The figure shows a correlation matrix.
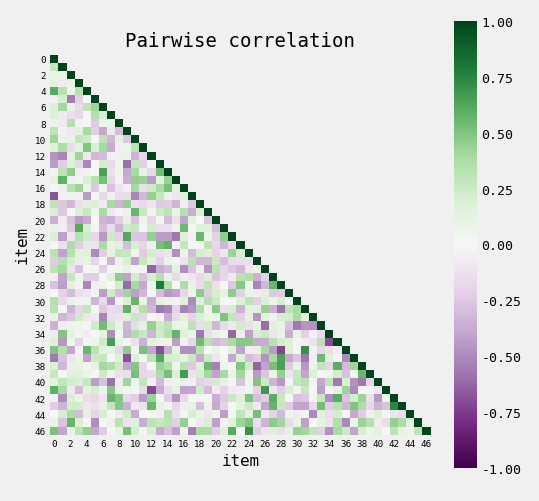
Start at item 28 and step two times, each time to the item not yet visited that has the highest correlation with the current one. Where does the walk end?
37
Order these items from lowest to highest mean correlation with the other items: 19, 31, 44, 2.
31, 44, 2, 19
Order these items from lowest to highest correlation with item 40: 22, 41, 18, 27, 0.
27, 18, 41, 22, 0
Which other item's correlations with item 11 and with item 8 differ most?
42
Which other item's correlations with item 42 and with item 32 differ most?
43
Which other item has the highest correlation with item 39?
16
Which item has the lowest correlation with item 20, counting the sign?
38
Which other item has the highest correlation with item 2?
45
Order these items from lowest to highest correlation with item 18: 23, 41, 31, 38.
23, 38, 41, 31
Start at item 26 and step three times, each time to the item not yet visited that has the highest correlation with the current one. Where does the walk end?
4
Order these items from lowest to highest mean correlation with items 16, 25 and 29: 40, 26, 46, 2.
26, 46, 2, 40
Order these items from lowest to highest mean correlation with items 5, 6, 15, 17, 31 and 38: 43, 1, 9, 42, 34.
9, 42, 43, 34, 1
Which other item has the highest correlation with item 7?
35
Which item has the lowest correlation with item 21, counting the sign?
44
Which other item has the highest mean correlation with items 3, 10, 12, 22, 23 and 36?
46
